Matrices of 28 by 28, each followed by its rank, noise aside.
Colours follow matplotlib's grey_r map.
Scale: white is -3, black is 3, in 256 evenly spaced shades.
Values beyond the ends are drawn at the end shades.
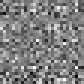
four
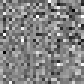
seven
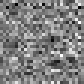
five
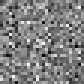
seven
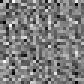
six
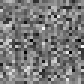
eight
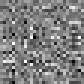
four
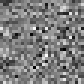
seven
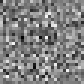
six
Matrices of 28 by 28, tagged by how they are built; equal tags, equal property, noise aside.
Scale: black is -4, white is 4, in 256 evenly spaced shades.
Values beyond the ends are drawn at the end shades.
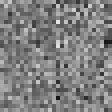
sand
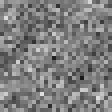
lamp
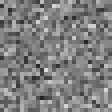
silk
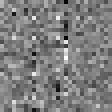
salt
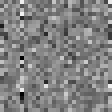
salt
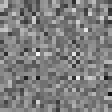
sand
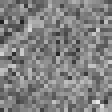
lamp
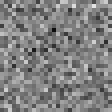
silk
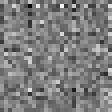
sand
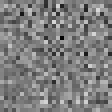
sand
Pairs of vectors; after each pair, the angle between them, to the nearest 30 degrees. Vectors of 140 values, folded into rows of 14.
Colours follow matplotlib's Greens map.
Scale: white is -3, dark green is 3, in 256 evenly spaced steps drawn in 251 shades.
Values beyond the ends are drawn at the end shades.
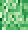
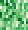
120 degrees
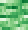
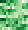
150 degrees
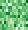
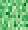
30 degrees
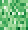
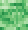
60 degrees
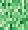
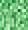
60 degrees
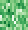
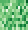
90 degrees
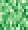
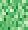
60 degrees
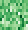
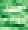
90 degrees
